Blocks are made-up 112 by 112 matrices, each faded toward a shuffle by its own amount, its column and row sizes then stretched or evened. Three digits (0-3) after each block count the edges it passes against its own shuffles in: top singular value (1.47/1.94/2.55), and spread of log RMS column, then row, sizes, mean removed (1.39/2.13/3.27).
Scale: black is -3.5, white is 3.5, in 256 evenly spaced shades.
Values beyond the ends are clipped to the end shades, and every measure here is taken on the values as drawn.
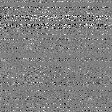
0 1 3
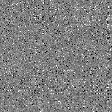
2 1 1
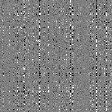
3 3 2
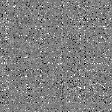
0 2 2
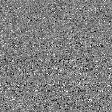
0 0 2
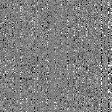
2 3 1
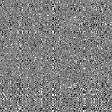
3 2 2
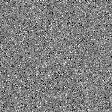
0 0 1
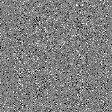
1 2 0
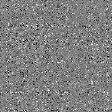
0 2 2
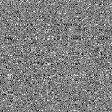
2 0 2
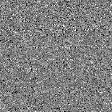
0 0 2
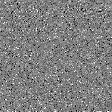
2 0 1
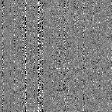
2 3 1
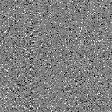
2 1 0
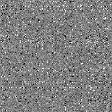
2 2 2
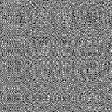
3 1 1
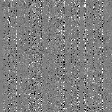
2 3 1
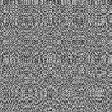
3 2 2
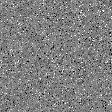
0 1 0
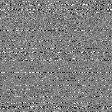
1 0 3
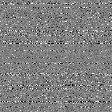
2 0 3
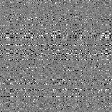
3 1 3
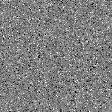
1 1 0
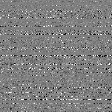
2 1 3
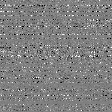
1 0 3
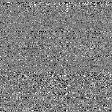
1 1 3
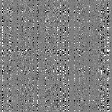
3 3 2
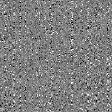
2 2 0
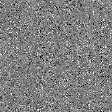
0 2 1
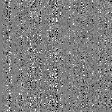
1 3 1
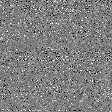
0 0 2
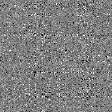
2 2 2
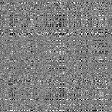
3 2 3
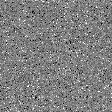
1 0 1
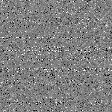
1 0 2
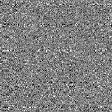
2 1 2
